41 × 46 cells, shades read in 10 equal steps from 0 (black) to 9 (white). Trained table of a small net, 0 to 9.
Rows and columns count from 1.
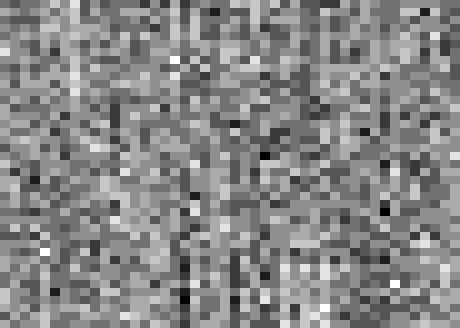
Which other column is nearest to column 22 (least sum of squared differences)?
46
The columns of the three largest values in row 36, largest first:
40, 20, 45
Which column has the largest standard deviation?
27
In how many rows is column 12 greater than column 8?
9
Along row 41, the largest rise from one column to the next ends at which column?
29
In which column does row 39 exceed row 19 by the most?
33
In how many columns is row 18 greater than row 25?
19
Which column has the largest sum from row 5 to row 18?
8
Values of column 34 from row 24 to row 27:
4 6 5 4
